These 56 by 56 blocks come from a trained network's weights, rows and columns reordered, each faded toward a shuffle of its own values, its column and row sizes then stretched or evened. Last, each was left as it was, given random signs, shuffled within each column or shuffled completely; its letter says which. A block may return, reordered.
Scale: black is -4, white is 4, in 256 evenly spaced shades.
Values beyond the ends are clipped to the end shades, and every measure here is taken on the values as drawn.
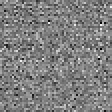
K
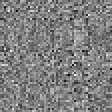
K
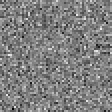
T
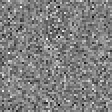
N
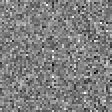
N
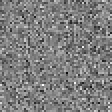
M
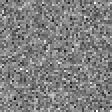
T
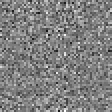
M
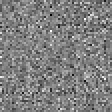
M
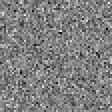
T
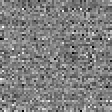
K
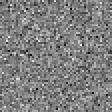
T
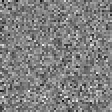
M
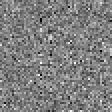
N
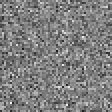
M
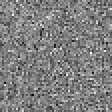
T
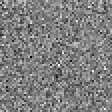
N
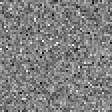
T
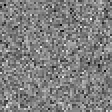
T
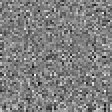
K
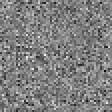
M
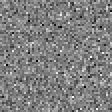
T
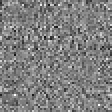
K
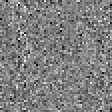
N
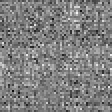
K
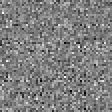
M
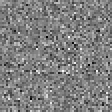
M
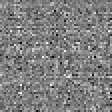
K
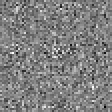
M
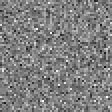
T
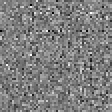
M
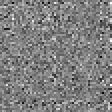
M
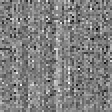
K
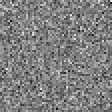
T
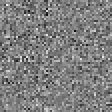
M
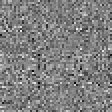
K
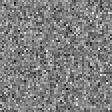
T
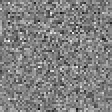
M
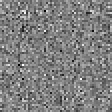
K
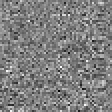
K
